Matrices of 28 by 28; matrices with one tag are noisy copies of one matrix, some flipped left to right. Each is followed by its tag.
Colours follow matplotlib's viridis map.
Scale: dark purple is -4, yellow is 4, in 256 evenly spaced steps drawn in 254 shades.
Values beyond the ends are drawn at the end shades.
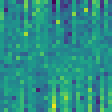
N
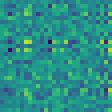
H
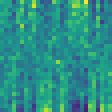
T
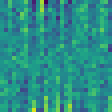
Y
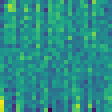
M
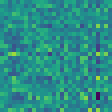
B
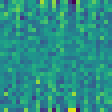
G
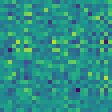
H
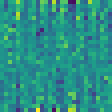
G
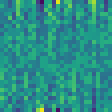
G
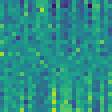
N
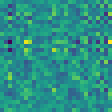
H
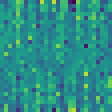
G
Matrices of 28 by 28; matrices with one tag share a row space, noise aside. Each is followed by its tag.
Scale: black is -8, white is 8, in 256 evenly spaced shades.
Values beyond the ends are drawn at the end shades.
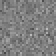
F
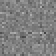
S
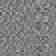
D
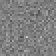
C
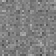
S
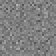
D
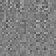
D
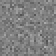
C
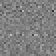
F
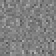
F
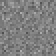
F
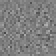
D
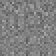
C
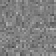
S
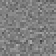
S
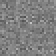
S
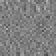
D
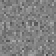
F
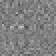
C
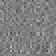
D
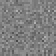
C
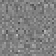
C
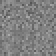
F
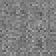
S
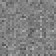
S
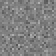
C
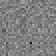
S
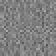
D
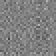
D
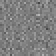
D
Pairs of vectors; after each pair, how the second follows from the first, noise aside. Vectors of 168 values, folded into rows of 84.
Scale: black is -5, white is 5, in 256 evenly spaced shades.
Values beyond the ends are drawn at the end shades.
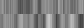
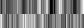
wrapped around, negated, scaled up.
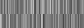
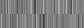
partly zeroed.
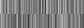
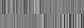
wrapped around, negated, partly zeroed.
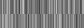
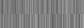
wrapped around, shrunk.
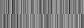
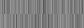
wrapped around, shrunk.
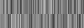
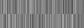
reversed, negated, shrunk.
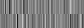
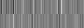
reversed, partly zeroed.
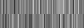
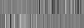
reversed, partly zeroed.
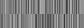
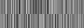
reversed.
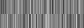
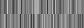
reversed.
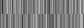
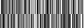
reversed, negated, scaled up.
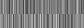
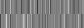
wrapped around, negated, partly zeroed.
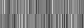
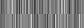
reversed.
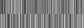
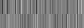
wrapped around, negated, partly zeroed.
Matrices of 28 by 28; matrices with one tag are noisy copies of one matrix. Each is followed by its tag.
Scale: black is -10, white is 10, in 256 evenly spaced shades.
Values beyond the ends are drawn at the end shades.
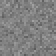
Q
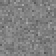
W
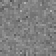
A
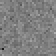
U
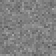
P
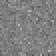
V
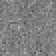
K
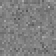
Q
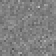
Q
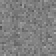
U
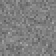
W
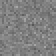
Q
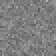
Q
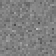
W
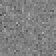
P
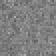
V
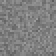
V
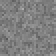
P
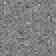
W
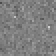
P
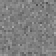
U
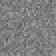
P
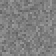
K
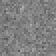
P
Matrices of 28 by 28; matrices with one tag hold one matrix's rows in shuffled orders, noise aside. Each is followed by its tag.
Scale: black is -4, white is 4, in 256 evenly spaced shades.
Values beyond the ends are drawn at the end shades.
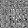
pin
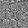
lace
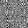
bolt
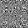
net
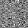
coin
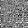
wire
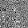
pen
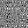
bolt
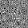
pen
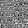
wire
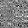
wire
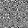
lace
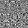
lace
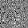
pen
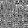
wire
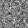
coin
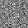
coin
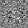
coin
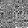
wire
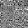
wire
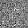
pen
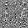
net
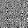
bolt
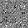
net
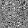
coin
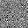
bolt
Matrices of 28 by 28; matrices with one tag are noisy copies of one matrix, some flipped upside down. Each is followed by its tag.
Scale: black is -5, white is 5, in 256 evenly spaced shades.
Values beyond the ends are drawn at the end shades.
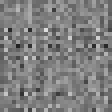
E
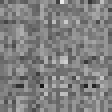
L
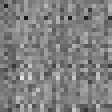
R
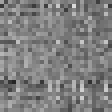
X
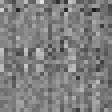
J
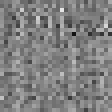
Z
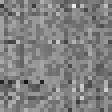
X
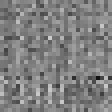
Z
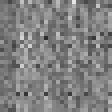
R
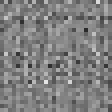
E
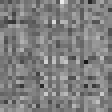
L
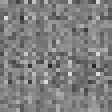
E
